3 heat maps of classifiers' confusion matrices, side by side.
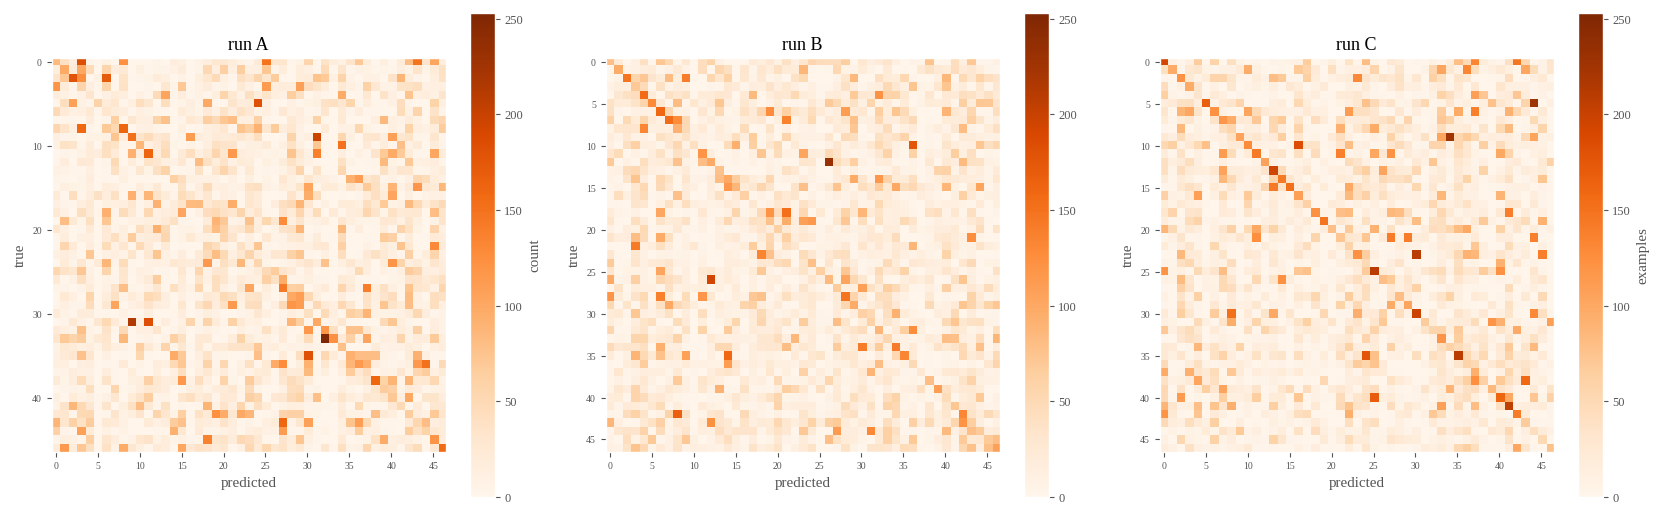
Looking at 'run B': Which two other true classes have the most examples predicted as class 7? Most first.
29, 2
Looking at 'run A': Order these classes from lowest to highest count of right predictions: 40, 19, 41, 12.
12, 41, 40, 19
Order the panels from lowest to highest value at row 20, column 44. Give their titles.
run A, run C, run B
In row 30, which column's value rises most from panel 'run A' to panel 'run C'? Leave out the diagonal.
8
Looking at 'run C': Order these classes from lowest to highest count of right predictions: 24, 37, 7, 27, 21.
27, 24, 21, 37, 7
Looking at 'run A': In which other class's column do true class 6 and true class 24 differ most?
40
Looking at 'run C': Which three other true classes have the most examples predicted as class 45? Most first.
23, 19, 14
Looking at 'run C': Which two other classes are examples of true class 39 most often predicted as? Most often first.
7, 34
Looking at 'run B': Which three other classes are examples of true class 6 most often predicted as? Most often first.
19, 28, 40
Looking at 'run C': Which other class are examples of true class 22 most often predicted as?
37
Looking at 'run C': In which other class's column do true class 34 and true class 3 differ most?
44
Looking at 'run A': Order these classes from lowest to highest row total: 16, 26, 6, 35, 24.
6, 26, 16, 24, 35
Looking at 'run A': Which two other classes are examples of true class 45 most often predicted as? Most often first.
18, 39
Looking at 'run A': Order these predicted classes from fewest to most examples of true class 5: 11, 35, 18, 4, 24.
4, 11, 35, 18, 24
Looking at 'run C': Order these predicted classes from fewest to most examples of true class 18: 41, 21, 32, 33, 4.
32, 4, 33, 21, 41
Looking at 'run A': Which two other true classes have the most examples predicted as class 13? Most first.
4, 7
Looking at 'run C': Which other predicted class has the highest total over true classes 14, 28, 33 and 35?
24
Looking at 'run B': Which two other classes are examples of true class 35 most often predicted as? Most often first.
14, 9
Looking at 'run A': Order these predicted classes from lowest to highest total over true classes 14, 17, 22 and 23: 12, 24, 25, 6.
25, 6, 24, 12
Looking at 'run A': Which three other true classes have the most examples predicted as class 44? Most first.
36, 43, 37
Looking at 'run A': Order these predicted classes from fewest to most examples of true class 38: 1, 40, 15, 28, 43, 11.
1, 43, 28, 11, 40, 15
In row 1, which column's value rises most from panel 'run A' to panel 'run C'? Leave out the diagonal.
36
